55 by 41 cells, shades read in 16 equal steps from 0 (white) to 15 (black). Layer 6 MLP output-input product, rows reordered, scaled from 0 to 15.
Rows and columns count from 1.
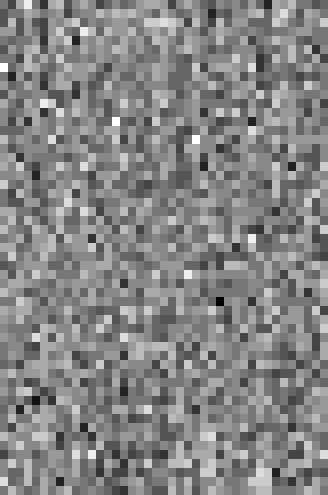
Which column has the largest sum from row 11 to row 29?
23
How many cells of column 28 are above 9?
12
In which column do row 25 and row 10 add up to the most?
6
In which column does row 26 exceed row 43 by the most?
33
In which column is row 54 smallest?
1
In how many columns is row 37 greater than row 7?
16
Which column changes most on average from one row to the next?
28
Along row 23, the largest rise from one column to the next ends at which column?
40
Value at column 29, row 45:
5
